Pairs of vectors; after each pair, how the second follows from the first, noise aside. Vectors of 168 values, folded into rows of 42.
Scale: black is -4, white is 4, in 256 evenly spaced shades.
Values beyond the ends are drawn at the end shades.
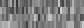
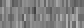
reversed, negated, shrunk.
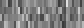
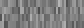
negated, shrunk.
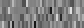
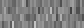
negated, shrunk.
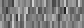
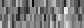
sign-scrambled.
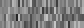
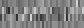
wrapped around, negated, partly zeroed.
